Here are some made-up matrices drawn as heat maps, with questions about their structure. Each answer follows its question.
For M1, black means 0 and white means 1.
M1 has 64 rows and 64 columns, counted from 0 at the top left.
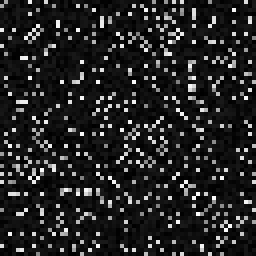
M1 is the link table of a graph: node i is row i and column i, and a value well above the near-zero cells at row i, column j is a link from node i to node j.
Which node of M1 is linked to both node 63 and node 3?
node 45
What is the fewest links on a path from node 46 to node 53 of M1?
3
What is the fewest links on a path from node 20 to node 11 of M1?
4
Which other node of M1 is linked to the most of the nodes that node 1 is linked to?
node 38
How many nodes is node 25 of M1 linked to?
10
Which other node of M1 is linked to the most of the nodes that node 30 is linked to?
node 37
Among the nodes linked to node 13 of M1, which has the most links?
node 41
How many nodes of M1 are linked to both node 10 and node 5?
2
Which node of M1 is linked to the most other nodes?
node 48
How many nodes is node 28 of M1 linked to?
3
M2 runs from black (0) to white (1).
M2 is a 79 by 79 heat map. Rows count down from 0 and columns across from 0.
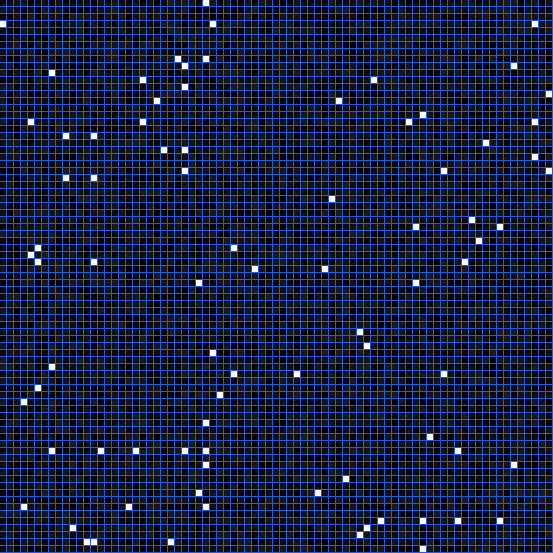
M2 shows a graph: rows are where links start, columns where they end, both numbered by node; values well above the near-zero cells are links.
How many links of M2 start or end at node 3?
5
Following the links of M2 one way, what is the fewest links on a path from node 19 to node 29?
4
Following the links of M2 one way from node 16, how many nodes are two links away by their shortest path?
1
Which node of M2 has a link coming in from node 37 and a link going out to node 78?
node 13
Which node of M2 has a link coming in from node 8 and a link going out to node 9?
node 25
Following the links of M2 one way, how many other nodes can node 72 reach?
7
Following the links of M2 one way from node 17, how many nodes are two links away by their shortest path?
2
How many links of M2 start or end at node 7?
3
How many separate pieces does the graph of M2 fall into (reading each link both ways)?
12
